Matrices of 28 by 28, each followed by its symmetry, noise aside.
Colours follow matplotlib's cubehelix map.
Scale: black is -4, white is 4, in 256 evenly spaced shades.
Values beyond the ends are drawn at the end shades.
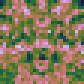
mirrored left to right.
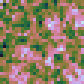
symmetric.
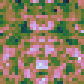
mirrored left to right.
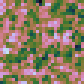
no symmetry.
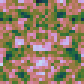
mirrored left to right.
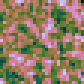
antisymmetric.
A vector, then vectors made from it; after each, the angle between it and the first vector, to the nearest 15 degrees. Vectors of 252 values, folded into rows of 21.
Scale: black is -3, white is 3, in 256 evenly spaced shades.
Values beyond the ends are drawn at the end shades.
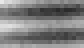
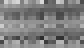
45 degrees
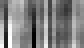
75 degrees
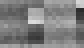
75 degrees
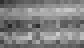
150 degrees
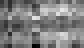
135 degrees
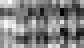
45 degrees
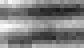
15 degrees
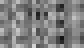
75 degrees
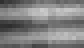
165 degrees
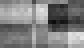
105 degrees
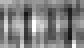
60 degrees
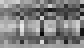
45 degrees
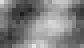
90 degrees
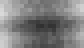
90 degrees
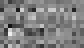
105 degrees
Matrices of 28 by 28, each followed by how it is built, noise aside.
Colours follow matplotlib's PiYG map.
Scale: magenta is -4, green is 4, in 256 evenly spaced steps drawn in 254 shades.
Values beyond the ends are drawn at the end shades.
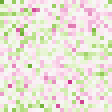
smooth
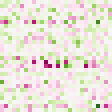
uneven rows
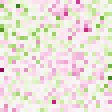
smooth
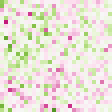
smooth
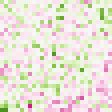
smooth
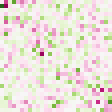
block diagonal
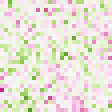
smooth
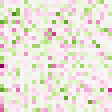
low rank
